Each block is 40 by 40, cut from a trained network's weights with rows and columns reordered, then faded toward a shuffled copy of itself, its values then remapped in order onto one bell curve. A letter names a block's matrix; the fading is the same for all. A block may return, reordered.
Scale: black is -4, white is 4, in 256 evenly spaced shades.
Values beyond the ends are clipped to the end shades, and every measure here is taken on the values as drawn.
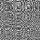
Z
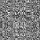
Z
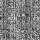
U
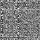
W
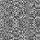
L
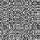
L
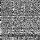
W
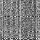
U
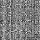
U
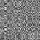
L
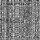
U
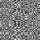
L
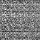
W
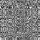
Z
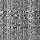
U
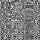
Z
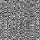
Z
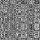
Z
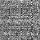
W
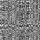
Z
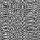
L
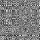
Z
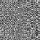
L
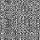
Z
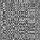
L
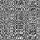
Z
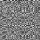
Z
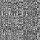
Z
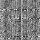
U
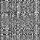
U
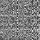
W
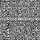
W
